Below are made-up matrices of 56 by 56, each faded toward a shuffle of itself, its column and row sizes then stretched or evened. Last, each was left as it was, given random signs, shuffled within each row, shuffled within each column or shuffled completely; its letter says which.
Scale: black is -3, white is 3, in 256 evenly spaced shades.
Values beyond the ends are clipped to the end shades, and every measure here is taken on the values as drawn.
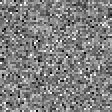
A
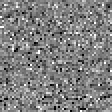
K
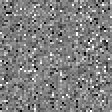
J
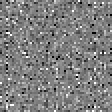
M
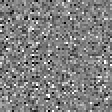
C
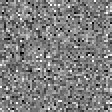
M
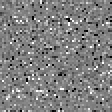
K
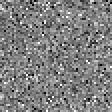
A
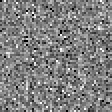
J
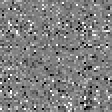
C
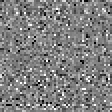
C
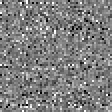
M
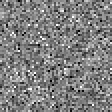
A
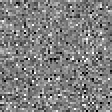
C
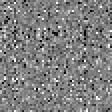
C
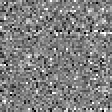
C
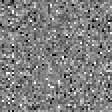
J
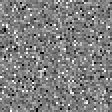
A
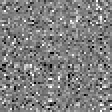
C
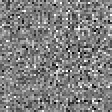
C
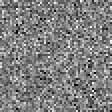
J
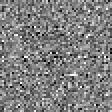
K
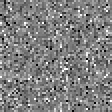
J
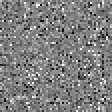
M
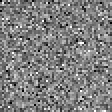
A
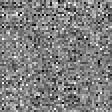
C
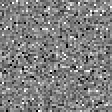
K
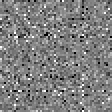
M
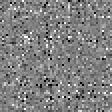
M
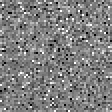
A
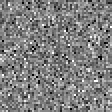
A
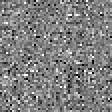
C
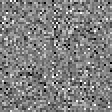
C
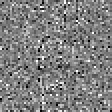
M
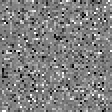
C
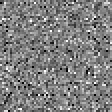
M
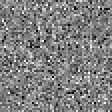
K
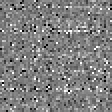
C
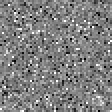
A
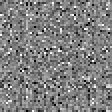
C
